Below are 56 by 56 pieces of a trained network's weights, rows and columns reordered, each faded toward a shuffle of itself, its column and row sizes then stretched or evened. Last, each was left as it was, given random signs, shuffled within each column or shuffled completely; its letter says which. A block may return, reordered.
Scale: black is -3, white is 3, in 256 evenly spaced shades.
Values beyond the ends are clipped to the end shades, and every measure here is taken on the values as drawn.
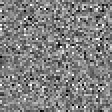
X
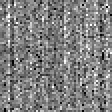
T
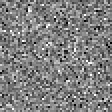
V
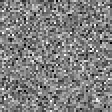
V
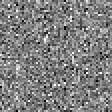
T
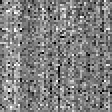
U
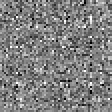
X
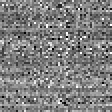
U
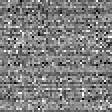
U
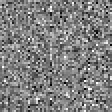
T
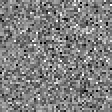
V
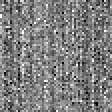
T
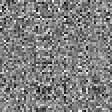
U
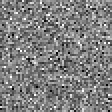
V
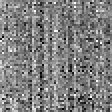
U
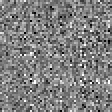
X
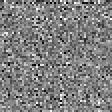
X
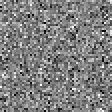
T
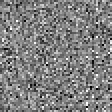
T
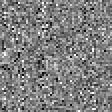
T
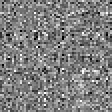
U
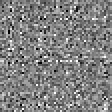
X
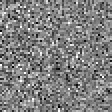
T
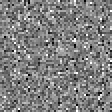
T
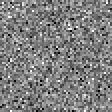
V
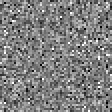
T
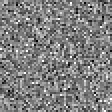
V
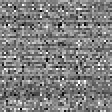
U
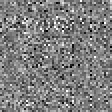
X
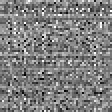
U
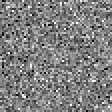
V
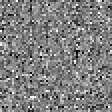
X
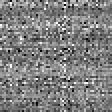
U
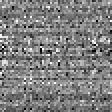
U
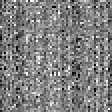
U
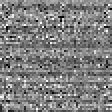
U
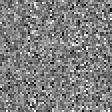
T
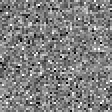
V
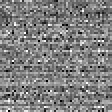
U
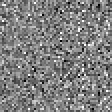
T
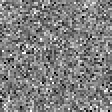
V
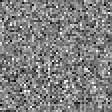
V
